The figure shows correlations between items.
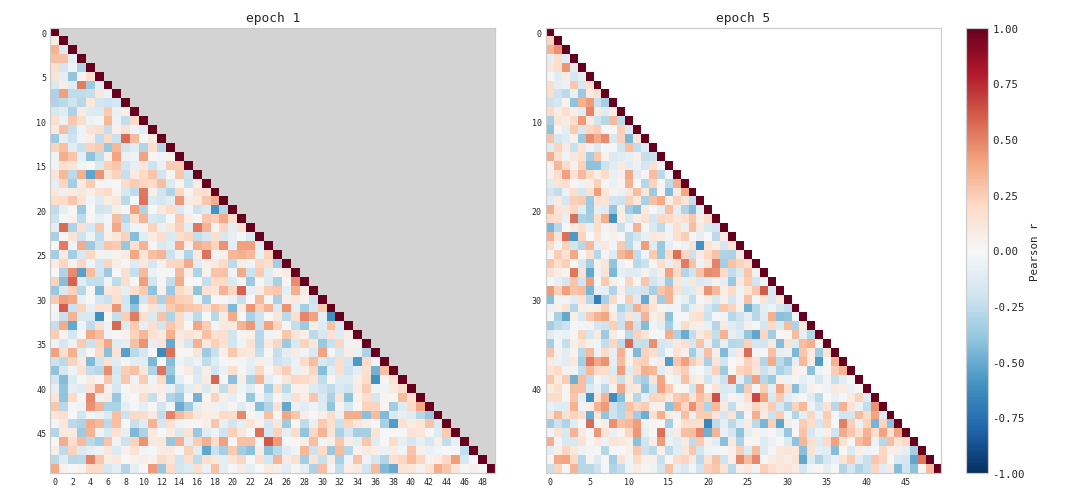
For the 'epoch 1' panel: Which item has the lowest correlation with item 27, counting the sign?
3
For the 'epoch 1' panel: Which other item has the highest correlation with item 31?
1
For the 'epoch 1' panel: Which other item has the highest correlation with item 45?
23
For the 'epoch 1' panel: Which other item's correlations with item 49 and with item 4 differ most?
16
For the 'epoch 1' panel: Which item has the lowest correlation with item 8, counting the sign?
36
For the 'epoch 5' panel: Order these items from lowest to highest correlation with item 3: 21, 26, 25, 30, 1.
30, 26, 1, 25, 21
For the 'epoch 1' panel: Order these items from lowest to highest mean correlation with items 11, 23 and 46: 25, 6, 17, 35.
35, 6, 17, 25
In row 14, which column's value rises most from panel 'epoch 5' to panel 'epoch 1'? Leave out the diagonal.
24
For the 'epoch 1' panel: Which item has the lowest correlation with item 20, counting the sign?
18
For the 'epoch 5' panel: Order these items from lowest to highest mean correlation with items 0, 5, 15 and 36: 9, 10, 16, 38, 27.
10, 27, 16, 38, 9
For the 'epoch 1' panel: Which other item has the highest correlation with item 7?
33
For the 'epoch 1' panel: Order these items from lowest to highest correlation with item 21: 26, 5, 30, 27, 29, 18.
30, 5, 26, 18, 27, 29
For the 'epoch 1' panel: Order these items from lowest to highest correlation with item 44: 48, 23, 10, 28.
28, 10, 23, 48
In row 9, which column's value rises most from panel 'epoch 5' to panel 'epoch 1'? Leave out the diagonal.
32
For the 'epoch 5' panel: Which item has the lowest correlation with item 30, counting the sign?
6
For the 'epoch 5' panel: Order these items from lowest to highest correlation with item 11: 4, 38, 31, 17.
4, 17, 38, 31
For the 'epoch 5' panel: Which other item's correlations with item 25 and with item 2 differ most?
23
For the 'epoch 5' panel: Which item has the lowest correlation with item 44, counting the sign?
20
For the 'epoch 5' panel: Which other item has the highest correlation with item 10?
35
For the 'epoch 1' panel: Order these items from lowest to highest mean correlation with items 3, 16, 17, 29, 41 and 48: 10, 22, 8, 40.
8, 40, 22, 10
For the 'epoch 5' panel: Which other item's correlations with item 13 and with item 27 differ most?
29
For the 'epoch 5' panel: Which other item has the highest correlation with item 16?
25
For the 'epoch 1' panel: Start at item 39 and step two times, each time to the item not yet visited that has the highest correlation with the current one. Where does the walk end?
10
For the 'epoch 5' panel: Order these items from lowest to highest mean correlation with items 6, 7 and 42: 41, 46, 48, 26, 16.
46, 48, 26, 16, 41
